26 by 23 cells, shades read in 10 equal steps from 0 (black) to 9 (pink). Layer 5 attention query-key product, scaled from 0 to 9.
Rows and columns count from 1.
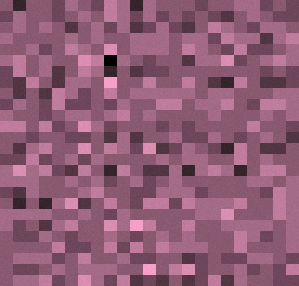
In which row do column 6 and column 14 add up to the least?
3
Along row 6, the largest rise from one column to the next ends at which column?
10
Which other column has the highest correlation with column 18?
22
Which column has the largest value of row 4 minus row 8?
18
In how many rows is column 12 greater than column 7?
11
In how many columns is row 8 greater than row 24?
8
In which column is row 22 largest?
19
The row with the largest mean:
21
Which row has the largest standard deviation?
16
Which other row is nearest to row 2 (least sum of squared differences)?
24
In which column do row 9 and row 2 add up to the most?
9
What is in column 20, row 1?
6
